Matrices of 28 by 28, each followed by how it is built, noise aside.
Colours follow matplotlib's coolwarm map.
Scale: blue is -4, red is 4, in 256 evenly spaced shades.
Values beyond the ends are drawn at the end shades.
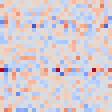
uneven rows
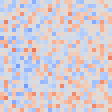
blocks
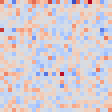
uneven rows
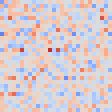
uneven rows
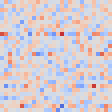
uneven rows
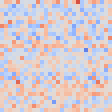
repeating columns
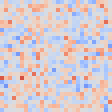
blocks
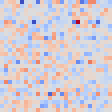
uneven rows
